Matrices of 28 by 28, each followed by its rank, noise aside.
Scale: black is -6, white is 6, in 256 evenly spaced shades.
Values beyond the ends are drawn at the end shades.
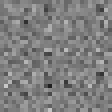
three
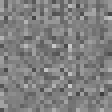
four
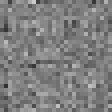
six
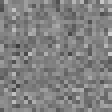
five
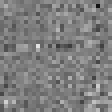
four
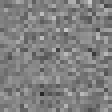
six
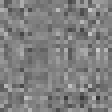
three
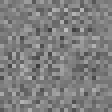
three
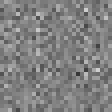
six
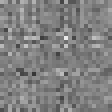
three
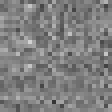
four
